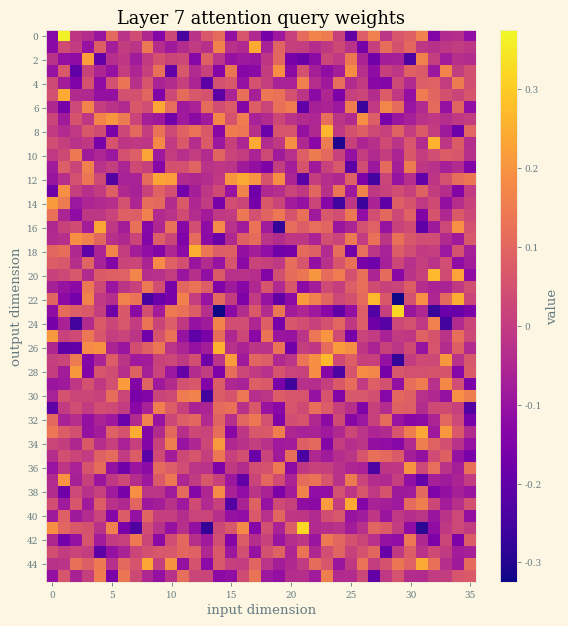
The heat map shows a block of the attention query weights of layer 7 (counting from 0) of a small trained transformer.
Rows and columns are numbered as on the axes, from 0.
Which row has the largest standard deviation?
22
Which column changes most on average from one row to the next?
14
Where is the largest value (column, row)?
1, 0
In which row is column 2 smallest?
24
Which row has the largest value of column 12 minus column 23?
18
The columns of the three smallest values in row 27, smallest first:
29, 13, 3
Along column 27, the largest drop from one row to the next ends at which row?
23
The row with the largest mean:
44
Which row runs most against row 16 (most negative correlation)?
2
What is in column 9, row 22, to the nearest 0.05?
-0.2
